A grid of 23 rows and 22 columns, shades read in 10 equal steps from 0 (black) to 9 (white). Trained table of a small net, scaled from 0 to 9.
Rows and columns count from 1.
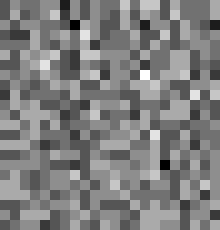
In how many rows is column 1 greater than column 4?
6
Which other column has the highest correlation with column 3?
1
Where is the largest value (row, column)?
8, 15
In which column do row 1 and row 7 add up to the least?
7
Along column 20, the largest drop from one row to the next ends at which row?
11
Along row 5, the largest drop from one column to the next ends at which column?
10
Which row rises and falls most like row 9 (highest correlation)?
18
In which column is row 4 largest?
9
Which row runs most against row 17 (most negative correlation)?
4
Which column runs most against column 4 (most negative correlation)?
2
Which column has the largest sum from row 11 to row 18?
16
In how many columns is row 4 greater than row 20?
7
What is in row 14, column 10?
3
